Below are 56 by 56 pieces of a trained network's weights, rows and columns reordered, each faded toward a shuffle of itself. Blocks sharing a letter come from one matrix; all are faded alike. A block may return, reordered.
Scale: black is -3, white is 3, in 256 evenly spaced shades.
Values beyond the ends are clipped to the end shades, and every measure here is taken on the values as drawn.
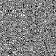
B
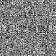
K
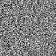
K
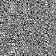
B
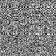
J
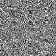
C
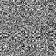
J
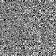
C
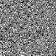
B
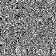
B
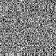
K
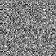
J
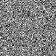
B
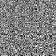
K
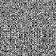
C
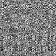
J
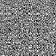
C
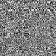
J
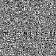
B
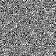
B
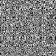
C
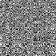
C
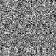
K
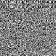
K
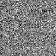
K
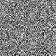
K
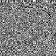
J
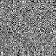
C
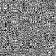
K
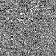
B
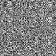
J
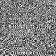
J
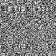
J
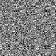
K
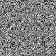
K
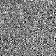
B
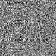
K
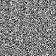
K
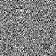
C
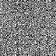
K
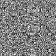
K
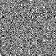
B
